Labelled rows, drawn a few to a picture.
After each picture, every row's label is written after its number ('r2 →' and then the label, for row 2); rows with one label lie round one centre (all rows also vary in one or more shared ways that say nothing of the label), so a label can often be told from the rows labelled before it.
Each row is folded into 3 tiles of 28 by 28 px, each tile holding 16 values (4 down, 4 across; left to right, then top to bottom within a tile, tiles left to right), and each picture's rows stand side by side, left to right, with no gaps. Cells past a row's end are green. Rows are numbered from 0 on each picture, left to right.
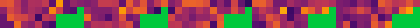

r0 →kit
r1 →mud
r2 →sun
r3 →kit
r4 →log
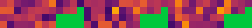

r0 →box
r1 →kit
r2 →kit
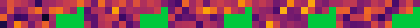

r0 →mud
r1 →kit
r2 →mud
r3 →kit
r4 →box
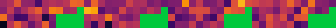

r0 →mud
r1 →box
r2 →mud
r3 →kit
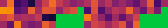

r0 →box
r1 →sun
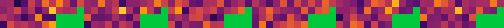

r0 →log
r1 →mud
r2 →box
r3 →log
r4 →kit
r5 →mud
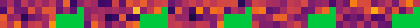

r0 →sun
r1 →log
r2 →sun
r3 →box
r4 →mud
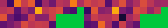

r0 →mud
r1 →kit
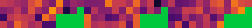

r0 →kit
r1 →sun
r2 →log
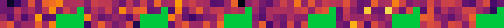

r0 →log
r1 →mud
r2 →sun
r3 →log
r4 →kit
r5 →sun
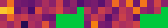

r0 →box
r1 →log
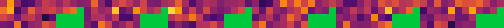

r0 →box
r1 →kit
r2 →box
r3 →log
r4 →log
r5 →kit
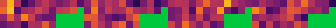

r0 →box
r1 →sun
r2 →kit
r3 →box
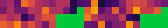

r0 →sun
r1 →box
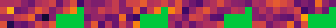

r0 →box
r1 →log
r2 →box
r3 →sun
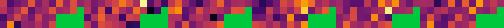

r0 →log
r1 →kit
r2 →box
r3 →log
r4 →log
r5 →log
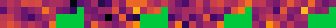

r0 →sun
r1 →log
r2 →log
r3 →kit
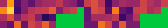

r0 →box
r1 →kit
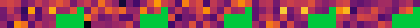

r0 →kit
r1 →mud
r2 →mud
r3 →kit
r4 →box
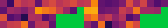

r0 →mud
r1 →box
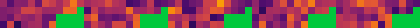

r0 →log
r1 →sun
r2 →box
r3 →log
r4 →sun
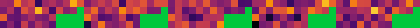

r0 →mud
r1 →mud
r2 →sun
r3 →mud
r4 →mud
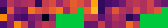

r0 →mud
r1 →box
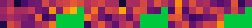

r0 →log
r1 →mud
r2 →sun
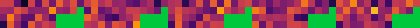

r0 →log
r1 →sun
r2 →log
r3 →box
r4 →mud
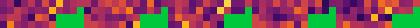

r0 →log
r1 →sun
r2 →kit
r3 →sun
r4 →log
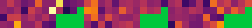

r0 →kit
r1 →box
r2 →log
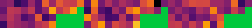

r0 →log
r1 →sun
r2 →sun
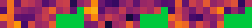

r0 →sun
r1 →box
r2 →sun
